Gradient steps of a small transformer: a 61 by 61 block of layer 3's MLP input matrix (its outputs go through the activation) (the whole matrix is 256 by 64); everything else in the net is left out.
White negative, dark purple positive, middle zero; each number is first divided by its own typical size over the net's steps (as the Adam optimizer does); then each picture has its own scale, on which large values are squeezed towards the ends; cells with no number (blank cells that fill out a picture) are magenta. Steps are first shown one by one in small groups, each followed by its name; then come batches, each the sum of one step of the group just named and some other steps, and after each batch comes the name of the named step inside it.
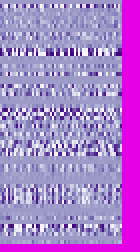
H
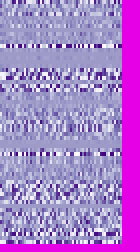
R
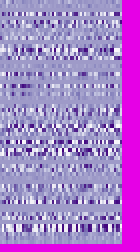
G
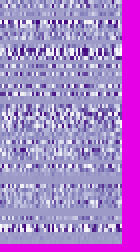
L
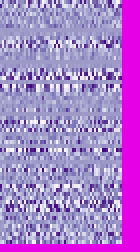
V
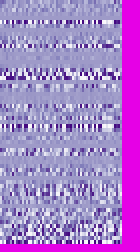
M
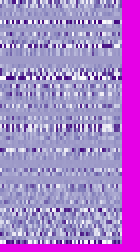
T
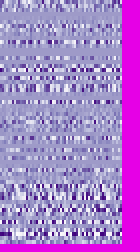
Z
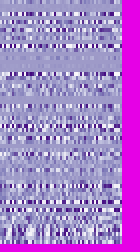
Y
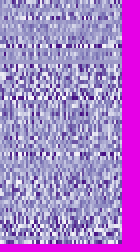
R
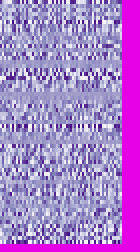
M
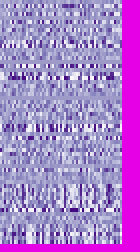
Y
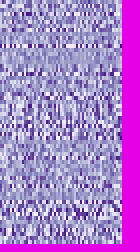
Y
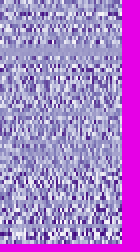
Z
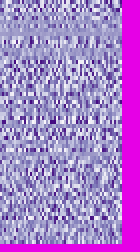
V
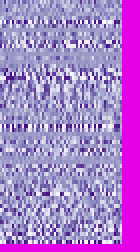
M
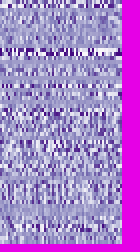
H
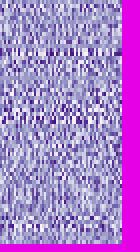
H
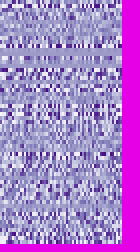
R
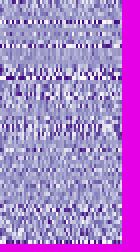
T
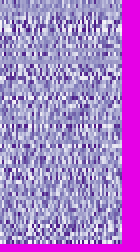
M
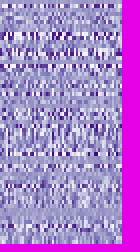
H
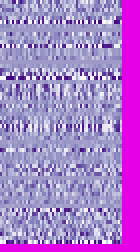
T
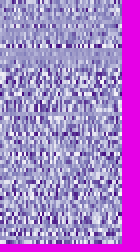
R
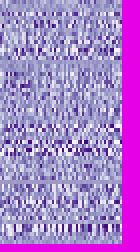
G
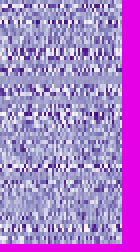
L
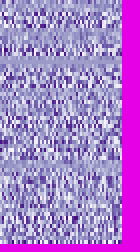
M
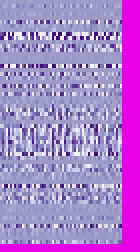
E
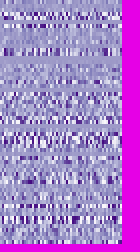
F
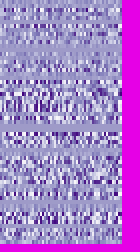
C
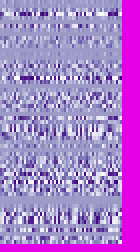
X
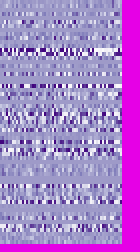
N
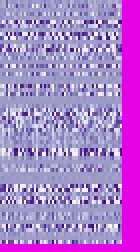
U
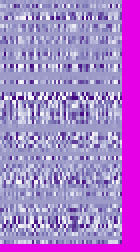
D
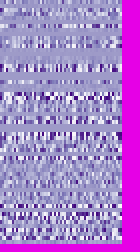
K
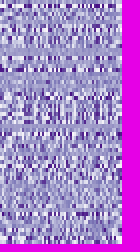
K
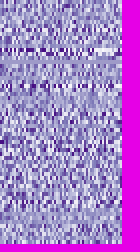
N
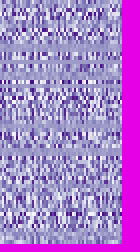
D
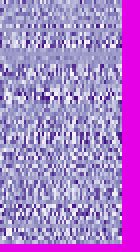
K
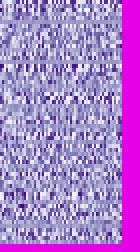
K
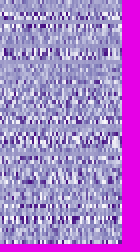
F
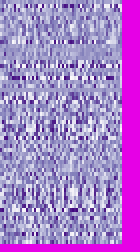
D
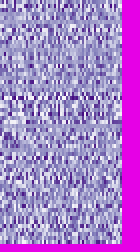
D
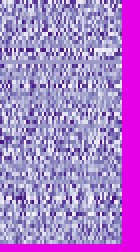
N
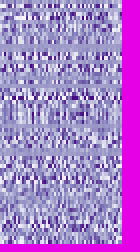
D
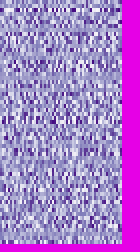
U
